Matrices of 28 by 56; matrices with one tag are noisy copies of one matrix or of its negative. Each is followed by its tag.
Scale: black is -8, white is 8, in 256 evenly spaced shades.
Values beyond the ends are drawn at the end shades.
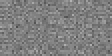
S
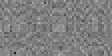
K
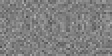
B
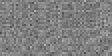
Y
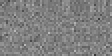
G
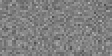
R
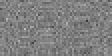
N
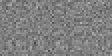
R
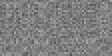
Y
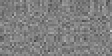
G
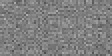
S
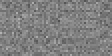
Y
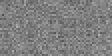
S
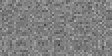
R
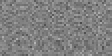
R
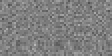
R
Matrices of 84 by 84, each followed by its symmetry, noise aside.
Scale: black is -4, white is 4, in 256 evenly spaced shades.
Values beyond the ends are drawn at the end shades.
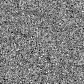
symmetric across the other diagonal.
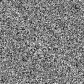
symmetric across the other diagonal.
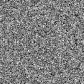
mirrored top to bottom.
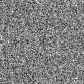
mirrored top to bottom.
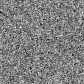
no symmetry.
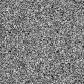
mirrored top to bottom.
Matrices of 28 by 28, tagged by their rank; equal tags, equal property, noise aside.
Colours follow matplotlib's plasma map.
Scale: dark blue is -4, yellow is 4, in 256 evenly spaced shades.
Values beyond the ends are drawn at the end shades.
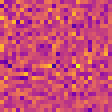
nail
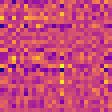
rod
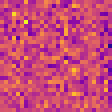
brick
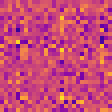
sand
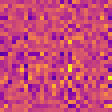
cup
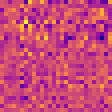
cup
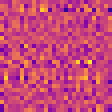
cup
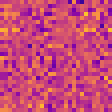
brick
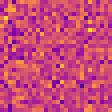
brick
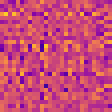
cup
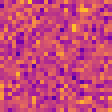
brick
